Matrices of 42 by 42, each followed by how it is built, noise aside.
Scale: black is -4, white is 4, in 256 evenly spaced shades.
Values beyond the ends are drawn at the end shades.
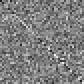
diagonal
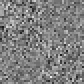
block diagonal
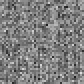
blocks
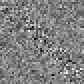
banded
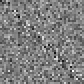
banded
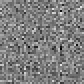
low rank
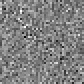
block diagonal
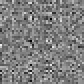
low rank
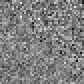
upper triangular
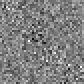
block diagonal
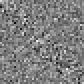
banded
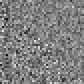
lower triangular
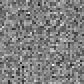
blocks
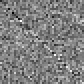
diagonal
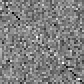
diagonal
